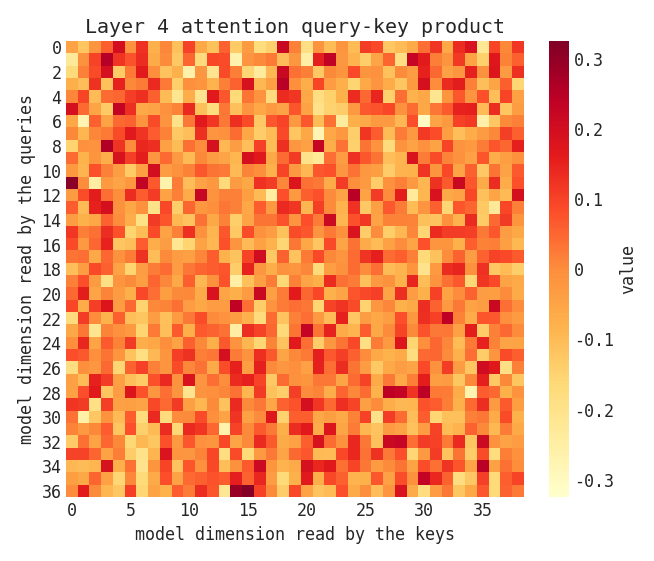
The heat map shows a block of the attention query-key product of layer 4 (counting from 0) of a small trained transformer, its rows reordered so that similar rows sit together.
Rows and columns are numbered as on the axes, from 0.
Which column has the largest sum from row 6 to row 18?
3
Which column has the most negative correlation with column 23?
34
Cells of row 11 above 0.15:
4
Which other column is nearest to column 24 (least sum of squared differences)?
19
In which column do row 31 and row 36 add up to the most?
14
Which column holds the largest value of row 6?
11
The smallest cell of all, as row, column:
6, 30
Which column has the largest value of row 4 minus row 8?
24
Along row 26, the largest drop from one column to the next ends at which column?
37
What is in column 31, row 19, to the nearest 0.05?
0
